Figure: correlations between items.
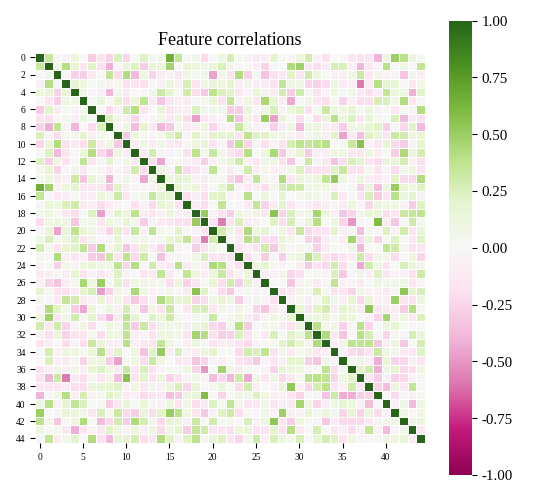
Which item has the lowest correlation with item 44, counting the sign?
8
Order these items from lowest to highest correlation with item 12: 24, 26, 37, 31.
24, 26, 37, 31
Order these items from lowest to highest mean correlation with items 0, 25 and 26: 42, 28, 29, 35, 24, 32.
29, 35, 32, 28, 24, 42
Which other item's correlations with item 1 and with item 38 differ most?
40
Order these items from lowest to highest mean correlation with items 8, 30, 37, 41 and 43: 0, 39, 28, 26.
39, 26, 28, 0
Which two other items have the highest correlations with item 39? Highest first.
19, 3
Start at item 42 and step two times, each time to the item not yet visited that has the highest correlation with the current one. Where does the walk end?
18
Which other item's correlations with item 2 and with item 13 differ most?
20
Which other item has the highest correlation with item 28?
41
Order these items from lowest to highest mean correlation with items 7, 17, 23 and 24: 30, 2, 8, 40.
30, 40, 2, 8
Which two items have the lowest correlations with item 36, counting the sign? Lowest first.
19, 39
